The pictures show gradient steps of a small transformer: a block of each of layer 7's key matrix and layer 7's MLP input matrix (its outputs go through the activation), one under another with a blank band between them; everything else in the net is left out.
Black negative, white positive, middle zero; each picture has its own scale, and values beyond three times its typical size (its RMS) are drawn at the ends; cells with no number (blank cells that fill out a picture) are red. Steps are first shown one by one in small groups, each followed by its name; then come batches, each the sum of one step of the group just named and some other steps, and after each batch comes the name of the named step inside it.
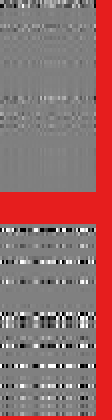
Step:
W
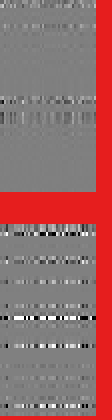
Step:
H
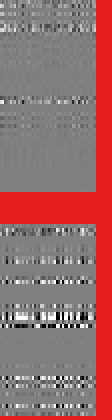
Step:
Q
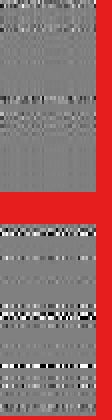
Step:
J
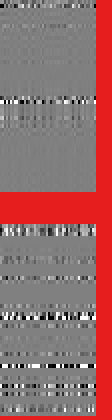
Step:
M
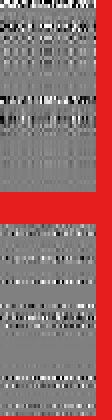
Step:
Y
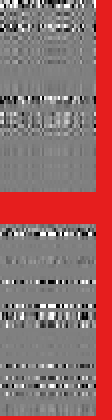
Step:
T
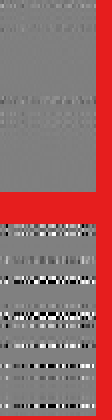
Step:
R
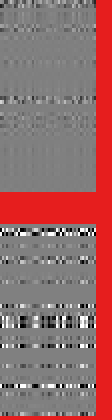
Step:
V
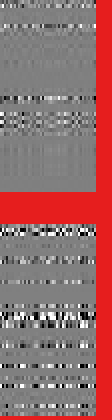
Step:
W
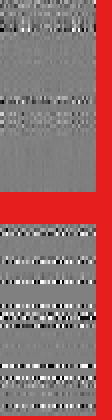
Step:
J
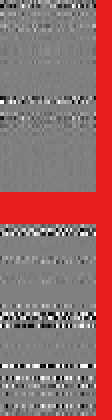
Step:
J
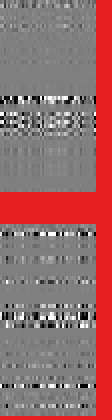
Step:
T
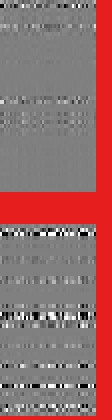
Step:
H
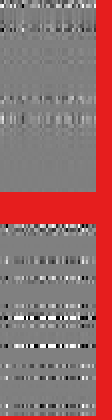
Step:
R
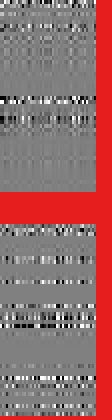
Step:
Y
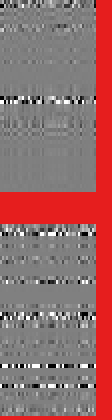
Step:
M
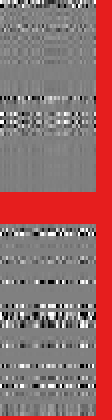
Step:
T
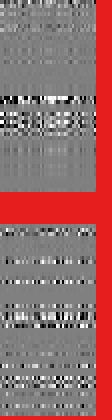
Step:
Q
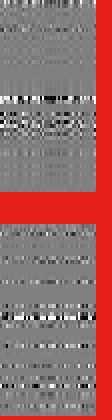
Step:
H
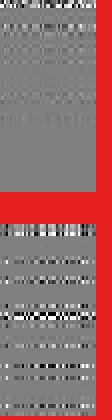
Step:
R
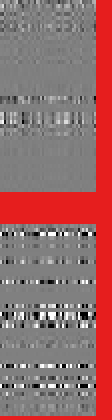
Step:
T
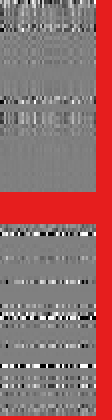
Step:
J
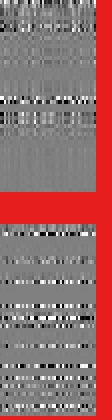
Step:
H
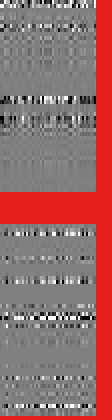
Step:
Y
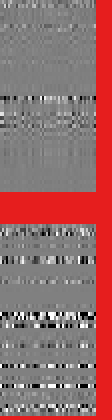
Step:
W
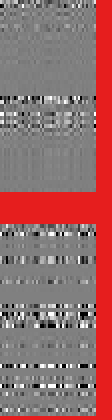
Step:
T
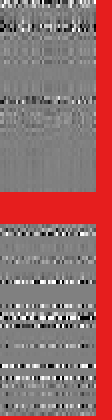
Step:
J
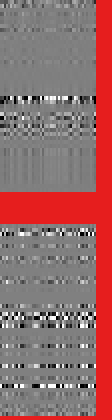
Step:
V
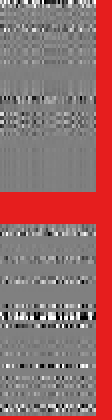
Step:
Q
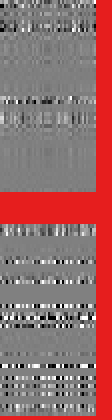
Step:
M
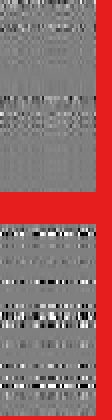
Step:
T
